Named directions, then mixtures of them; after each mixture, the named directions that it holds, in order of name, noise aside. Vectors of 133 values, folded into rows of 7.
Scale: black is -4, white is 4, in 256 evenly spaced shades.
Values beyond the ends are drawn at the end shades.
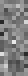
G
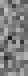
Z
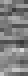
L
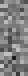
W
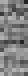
L, Z.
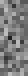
Z.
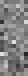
G.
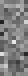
G.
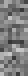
L, W.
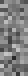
W.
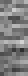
L.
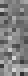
L, W.
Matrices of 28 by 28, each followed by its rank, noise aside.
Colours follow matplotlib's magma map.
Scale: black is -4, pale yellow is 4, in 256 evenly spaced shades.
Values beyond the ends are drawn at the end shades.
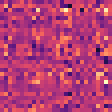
four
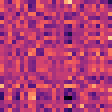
three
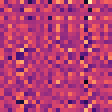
three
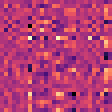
three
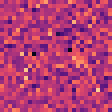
eight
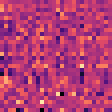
four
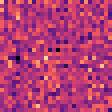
eight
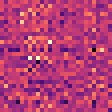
six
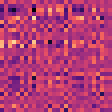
three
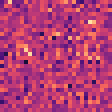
eight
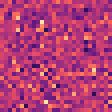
eight
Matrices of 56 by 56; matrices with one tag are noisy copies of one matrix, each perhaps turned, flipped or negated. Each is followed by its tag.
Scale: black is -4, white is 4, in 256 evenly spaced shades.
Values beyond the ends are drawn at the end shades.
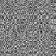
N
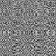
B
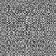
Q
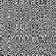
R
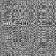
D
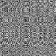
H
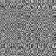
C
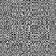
Q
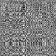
D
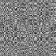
N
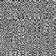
R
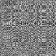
D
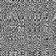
R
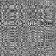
D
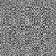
Q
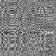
D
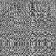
D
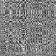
D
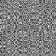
N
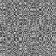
N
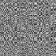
N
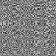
B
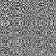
B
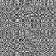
N
